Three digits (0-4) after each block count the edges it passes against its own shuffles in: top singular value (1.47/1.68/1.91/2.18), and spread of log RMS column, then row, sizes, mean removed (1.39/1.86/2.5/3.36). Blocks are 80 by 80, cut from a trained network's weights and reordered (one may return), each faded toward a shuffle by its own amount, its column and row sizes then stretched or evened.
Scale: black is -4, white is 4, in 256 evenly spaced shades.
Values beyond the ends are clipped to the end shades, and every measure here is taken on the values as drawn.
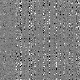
1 4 2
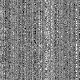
4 3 0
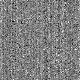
1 1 0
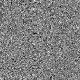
1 1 0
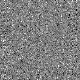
1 2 0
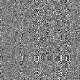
4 3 1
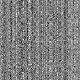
4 3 0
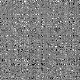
0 2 3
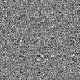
2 1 0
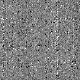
0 2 2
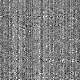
4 2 2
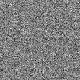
1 0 0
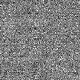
1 1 0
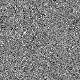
1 1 0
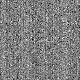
2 0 1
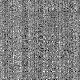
3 1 2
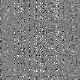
0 4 2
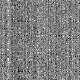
3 1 2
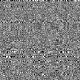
4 1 3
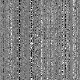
4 4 0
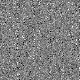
0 2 0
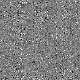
0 2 1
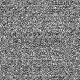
2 0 0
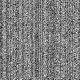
4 0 0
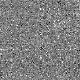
0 2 0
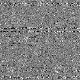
1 0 3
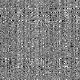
3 1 3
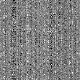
3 3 1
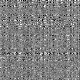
3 0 4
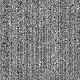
3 1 0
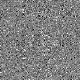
1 2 2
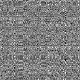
4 2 1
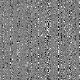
2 4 0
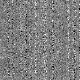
0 3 0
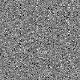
1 2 0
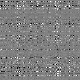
2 2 4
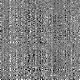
3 3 3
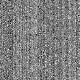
3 2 0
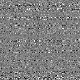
3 1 4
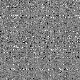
0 0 3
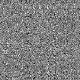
2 2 1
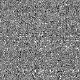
0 2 1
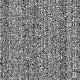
2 1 0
